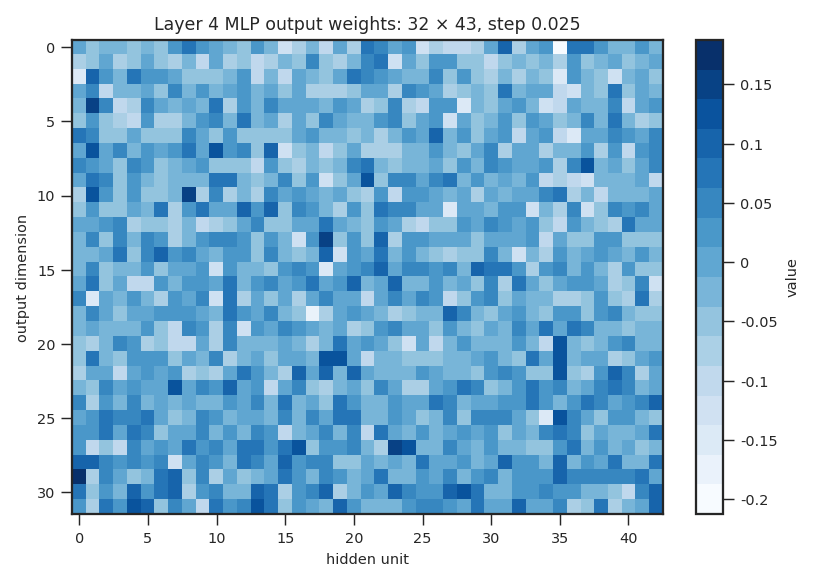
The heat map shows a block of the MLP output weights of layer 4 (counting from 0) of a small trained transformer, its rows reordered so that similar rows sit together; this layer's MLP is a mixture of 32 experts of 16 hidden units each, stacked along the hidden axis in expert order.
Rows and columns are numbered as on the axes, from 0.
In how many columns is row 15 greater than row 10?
26
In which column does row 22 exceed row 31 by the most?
39
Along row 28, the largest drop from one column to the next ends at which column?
7
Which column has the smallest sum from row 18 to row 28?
21
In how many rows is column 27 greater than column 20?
13
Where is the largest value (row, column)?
29, 0
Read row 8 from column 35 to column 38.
-0.075 0.05 0.125 -0.025
